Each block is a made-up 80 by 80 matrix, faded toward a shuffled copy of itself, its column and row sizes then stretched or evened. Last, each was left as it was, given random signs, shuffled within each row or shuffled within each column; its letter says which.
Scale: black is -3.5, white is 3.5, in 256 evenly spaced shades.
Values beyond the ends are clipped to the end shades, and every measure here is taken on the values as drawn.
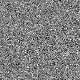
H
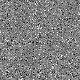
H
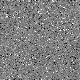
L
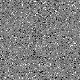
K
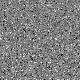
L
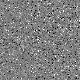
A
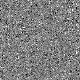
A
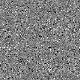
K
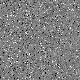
A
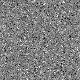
A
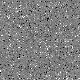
H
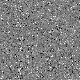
A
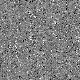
A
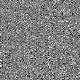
K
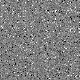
H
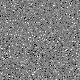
L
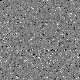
L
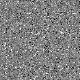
H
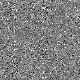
H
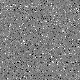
L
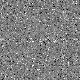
H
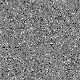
L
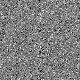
A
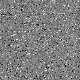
L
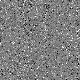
A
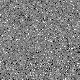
L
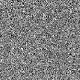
K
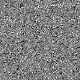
H
